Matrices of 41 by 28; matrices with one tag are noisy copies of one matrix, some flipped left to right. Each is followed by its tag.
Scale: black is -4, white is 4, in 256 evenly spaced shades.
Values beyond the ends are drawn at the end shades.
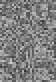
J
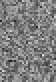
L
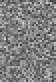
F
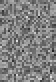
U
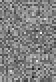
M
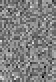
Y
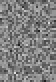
U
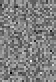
Y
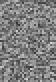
F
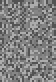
Y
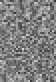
L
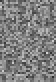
L
